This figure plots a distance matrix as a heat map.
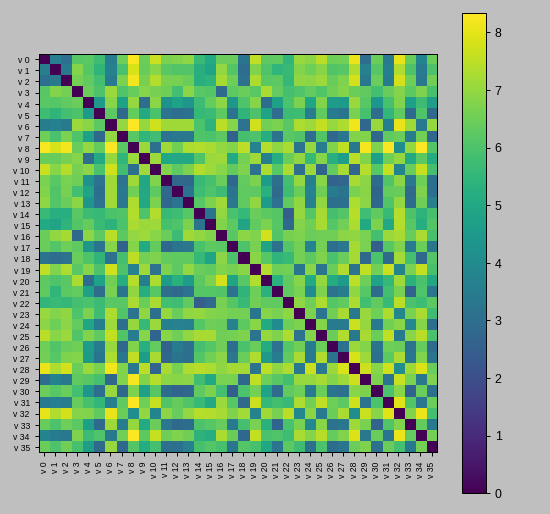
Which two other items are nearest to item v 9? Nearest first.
v 4, v 20
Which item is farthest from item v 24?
v 28
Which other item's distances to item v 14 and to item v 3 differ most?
v 16
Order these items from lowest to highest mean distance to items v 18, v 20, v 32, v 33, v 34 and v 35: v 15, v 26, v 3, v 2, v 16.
v 26, v 2, v 15, v 3, v 16
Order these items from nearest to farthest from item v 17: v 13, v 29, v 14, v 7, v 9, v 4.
v 7, v 13, v 4, v 9, v 14, v 29
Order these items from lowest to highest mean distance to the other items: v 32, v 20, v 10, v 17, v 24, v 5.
v 5, v 17, v 24, v 20, v 10, v 32
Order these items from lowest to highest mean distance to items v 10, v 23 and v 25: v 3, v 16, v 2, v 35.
v 35, v 3, v 16, v 2
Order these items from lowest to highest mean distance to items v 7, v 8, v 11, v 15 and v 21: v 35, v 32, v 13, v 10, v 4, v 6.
v 35, v 13, v 4, v 10, v 32, v 6
